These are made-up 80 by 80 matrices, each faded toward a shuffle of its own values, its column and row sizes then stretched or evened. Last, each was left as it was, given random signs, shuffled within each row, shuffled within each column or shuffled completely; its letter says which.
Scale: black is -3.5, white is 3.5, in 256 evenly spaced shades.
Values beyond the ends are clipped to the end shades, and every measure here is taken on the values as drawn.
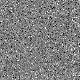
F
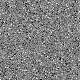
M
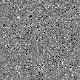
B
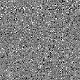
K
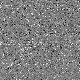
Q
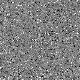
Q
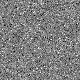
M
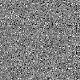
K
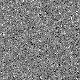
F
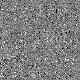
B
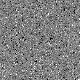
F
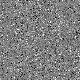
F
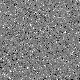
M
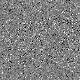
B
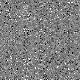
K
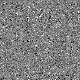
B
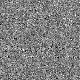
Q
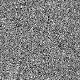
F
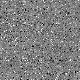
Q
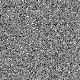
Q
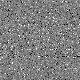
Q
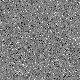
M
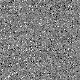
B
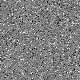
M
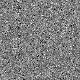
F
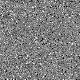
Q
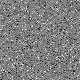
M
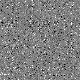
B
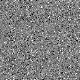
B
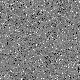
M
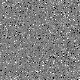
B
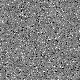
M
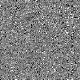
K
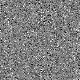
F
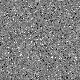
M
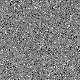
Q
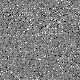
Q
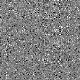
K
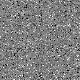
B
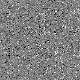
B
